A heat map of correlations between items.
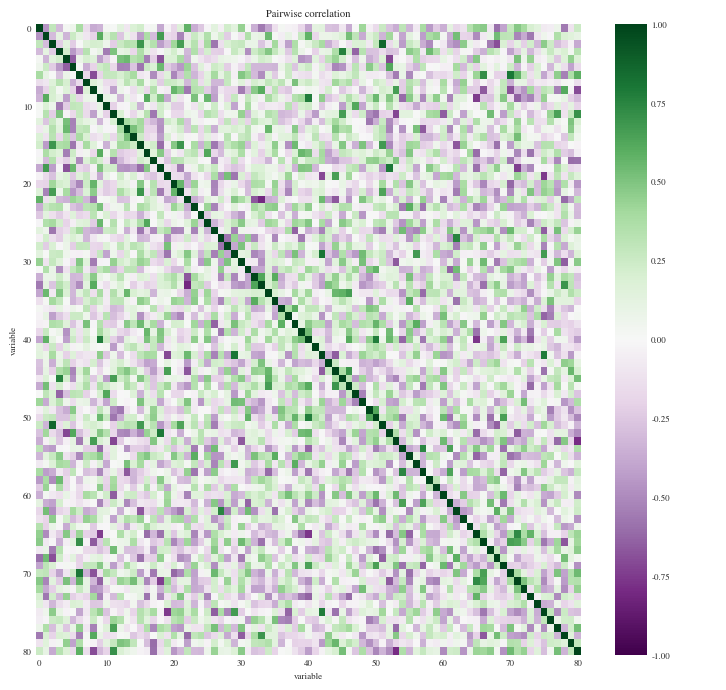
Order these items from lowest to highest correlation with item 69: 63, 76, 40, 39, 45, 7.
76, 45, 39, 7, 63, 40
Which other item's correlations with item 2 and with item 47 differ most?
15
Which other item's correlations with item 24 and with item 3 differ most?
45
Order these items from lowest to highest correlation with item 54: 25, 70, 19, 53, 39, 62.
25, 53, 39, 62, 70, 19
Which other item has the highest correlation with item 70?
6
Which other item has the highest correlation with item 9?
40
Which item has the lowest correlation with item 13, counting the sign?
57
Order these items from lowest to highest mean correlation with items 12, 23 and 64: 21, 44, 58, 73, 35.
73, 58, 44, 21, 35
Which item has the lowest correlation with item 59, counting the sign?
71
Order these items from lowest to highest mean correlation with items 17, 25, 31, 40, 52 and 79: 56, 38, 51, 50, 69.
56, 51, 38, 69, 50
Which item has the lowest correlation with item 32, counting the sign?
22
